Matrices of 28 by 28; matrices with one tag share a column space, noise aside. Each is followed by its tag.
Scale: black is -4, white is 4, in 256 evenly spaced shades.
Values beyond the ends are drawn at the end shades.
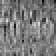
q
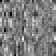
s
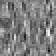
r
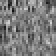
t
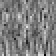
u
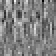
q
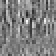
q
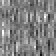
u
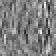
r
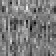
t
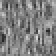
r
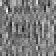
t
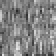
u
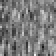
u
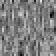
s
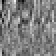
q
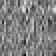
t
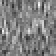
r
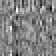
t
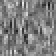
r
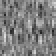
r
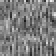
s
